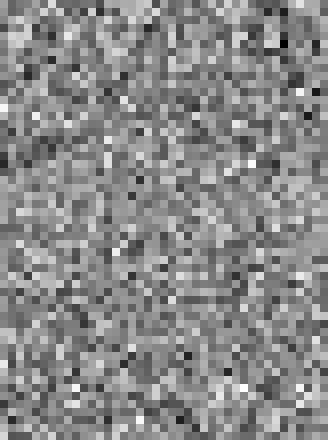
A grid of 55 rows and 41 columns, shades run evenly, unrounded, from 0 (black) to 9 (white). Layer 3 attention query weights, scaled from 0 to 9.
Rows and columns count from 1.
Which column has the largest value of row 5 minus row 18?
31
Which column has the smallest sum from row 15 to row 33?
34
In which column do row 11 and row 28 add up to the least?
14
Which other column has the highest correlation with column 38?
27
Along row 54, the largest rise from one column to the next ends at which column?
26
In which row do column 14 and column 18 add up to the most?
20
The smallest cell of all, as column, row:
36, 6
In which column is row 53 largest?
18
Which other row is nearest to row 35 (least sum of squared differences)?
33
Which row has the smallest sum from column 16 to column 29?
10
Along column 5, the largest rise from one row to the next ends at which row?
15
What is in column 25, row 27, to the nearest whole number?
7
